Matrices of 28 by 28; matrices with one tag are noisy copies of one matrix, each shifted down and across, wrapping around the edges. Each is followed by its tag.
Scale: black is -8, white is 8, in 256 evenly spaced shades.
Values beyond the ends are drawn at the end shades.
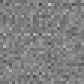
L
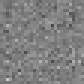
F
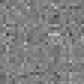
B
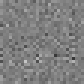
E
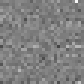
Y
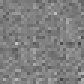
F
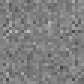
F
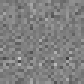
E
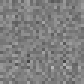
E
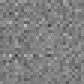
L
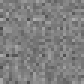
Y
